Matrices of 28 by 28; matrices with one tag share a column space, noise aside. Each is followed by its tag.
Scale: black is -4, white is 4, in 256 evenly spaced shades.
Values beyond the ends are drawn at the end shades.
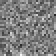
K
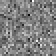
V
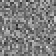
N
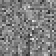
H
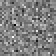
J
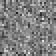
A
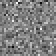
N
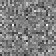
J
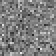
V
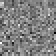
J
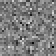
N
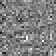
K
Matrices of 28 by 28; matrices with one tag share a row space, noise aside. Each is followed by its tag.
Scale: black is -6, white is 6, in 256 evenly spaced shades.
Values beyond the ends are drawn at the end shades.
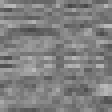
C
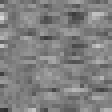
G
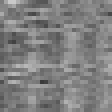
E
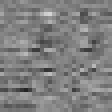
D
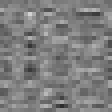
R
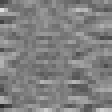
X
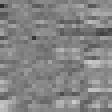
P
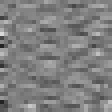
G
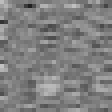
G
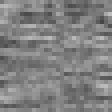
C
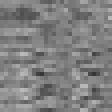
D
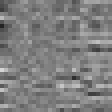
P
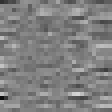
X
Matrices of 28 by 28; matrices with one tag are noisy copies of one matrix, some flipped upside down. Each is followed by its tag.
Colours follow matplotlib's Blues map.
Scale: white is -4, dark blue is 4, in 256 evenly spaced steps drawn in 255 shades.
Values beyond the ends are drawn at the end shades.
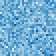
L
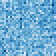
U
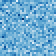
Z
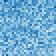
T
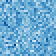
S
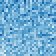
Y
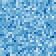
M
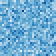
L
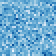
L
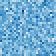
L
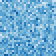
T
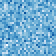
S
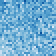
Y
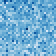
T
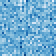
U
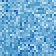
T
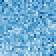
Y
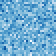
Z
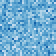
M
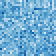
U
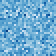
S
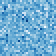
Z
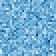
L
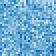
U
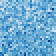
Y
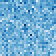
T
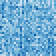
U
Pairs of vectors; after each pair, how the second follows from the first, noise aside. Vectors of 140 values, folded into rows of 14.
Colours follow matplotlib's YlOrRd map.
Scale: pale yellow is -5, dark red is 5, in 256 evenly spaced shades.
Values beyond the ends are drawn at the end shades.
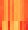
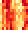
wrapped around, negated, scaled up.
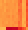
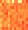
reversed, negated, partly zeroed.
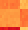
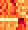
wrapped around, negated, scaled up.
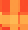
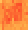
wrapped around, shrunk.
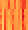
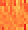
wrapped around, negated, partly zeroed.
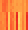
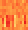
wrapped around, negated, partly zeroed.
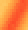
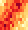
reversed, scaled up.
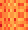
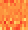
wrapped around, negated, partly zeroed.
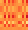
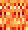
reversed, scaled up.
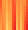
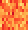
shuffled.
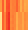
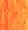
wrapped around, shrunk.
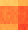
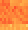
reversed, shrunk.
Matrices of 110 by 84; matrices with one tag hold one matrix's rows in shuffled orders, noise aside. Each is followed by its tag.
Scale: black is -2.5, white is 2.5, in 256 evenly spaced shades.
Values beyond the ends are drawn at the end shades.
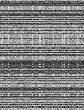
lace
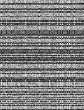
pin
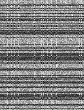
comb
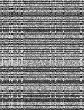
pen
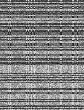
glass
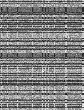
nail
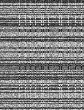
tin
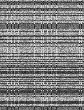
comb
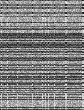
nail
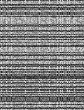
pin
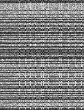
tin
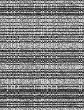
comb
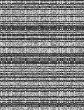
pin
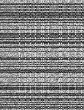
tin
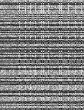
tin
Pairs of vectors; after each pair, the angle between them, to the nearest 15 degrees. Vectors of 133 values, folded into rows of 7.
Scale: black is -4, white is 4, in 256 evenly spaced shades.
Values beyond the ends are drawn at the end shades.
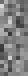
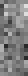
135 degrees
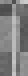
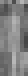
30 degrees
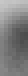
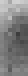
15 degrees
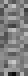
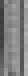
75 degrees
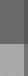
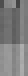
45 degrees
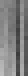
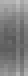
105 degrees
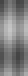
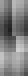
150 degrees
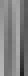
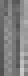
165 degrees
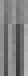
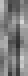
75 degrees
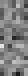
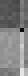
90 degrees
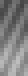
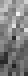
150 degrees
